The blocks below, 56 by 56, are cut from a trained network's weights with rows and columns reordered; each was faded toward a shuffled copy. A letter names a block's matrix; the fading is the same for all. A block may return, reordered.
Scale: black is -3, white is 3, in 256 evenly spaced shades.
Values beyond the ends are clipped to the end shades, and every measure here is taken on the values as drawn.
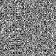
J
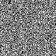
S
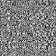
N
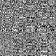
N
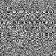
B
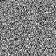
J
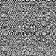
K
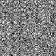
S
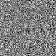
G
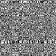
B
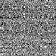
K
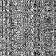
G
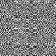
B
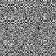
B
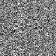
S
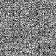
S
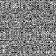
K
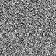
J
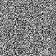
S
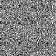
S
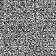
K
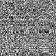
K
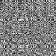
B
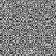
B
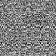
K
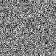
J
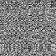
K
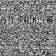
K
